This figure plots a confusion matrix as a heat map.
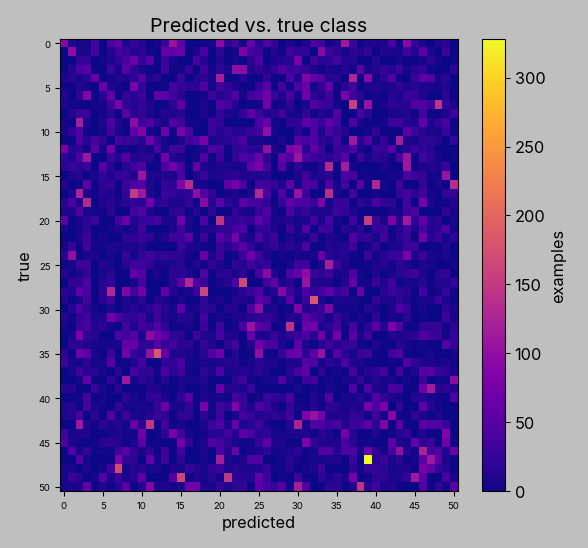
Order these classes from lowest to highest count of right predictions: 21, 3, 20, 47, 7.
21, 3, 7, 47, 20
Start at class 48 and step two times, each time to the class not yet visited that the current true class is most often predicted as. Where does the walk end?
37
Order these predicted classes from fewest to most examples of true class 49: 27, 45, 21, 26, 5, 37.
27, 26, 5, 37, 45, 21
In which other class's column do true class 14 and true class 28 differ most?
18
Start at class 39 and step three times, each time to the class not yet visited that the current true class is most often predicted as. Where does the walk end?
44
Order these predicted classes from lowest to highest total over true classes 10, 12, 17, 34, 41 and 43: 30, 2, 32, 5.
5, 32, 2, 30
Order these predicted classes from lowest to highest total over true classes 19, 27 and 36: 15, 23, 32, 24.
24, 32, 15, 23
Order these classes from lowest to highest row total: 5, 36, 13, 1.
36, 5, 1, 13
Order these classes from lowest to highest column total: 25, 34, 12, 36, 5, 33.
5, 12, 36, 33, 34, 25
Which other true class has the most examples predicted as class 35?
33
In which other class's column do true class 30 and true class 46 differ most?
25
